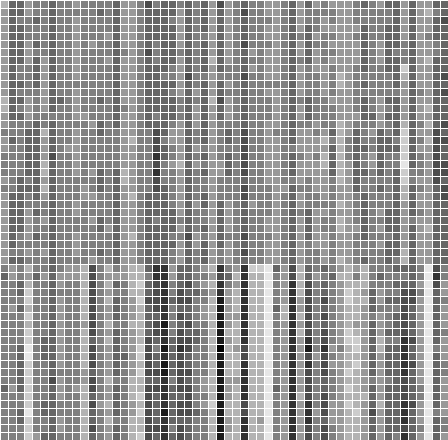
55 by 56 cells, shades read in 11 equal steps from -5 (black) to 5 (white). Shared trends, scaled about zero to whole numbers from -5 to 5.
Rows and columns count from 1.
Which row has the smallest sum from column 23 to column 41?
44
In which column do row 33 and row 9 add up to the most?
51
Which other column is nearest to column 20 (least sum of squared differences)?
55
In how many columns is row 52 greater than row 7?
19
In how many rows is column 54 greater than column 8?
54
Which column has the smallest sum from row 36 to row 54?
28
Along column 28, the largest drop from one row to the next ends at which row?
34
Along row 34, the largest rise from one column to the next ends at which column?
32
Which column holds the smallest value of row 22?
20
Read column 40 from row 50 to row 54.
0 0 1 0 0
